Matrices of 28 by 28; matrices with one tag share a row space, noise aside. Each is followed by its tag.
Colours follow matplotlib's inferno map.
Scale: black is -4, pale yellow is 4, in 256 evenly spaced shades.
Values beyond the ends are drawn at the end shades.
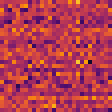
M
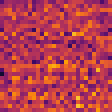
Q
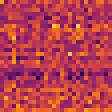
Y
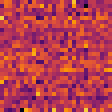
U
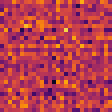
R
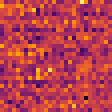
U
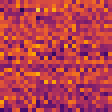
U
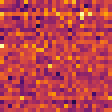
U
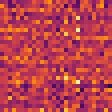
R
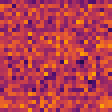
Q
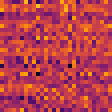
U
